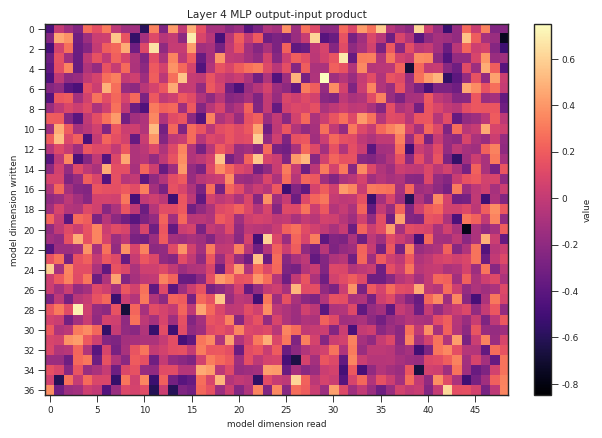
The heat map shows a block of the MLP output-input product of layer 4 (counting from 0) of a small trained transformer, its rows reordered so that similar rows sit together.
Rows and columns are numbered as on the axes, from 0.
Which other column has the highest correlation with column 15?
11
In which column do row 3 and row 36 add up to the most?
31
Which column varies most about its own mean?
22
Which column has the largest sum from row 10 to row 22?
14
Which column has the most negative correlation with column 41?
34
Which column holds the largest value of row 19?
37
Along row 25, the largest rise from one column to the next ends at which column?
7
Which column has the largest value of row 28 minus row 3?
3
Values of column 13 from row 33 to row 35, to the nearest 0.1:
-0.2 0.1 -0.3
